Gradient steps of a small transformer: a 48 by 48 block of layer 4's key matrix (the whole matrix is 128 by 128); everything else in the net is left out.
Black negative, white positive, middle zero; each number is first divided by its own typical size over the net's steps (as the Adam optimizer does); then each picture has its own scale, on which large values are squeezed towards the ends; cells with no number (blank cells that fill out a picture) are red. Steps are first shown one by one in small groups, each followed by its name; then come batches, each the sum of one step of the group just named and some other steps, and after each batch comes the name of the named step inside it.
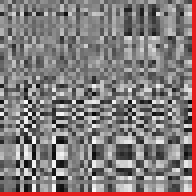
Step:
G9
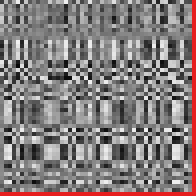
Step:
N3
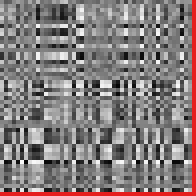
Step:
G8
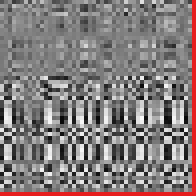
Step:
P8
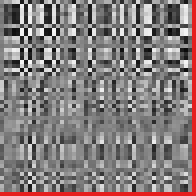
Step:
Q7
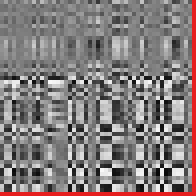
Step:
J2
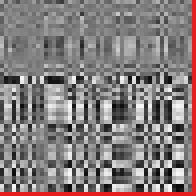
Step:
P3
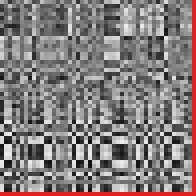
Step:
P3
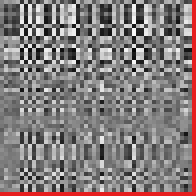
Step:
Q7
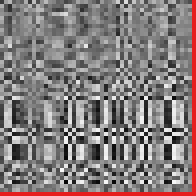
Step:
P8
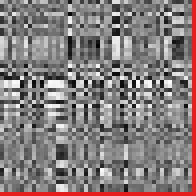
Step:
J2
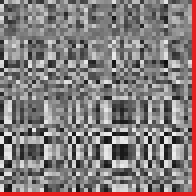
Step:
N3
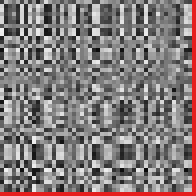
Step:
G9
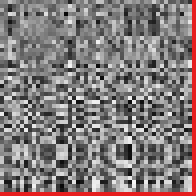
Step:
G9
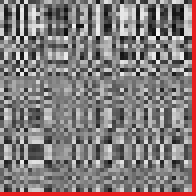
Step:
G8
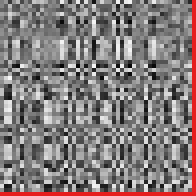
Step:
N3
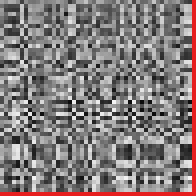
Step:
G9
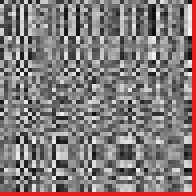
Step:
G9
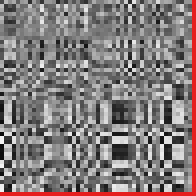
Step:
P3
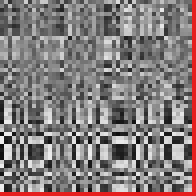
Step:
P8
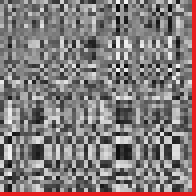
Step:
J2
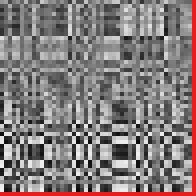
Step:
P3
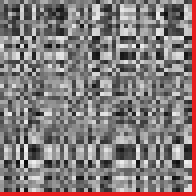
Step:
G8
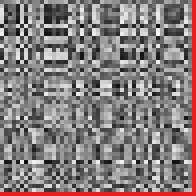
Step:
G8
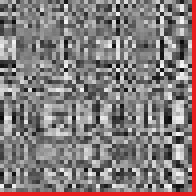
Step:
P3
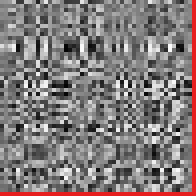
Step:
J2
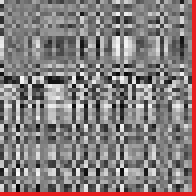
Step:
P3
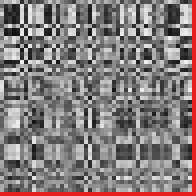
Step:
Q7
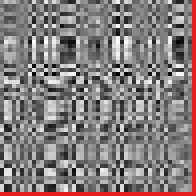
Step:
J2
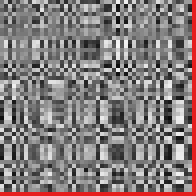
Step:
J2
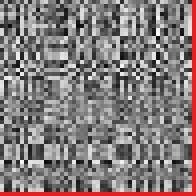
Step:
G8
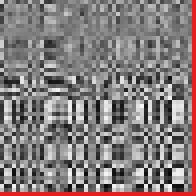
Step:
P3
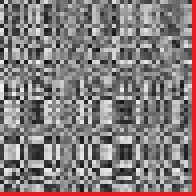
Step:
J2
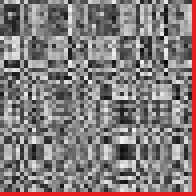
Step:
N3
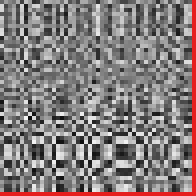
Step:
G9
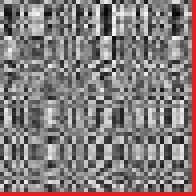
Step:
P8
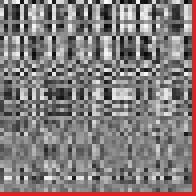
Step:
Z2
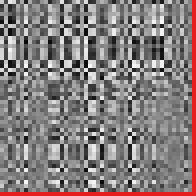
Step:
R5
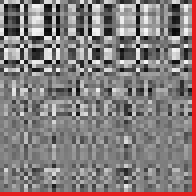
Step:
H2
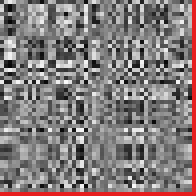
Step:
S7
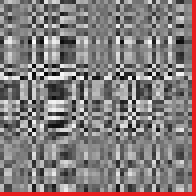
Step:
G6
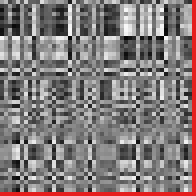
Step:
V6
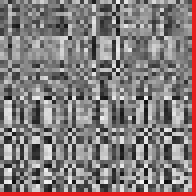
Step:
V6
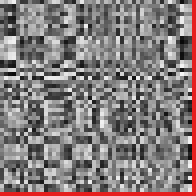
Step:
G6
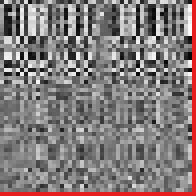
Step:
S7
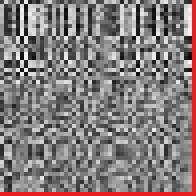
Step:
S7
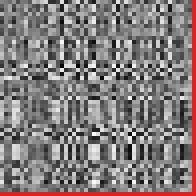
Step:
R5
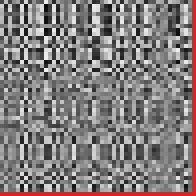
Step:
H2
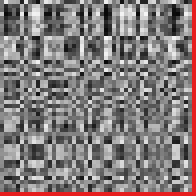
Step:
V6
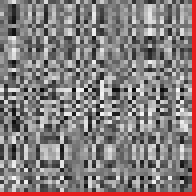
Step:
R5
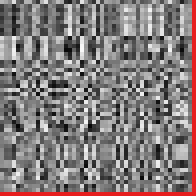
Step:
V6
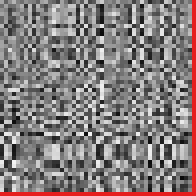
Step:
R5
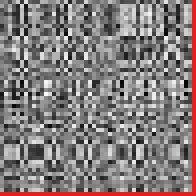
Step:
V6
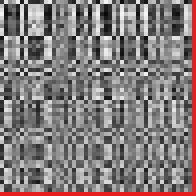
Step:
Z2
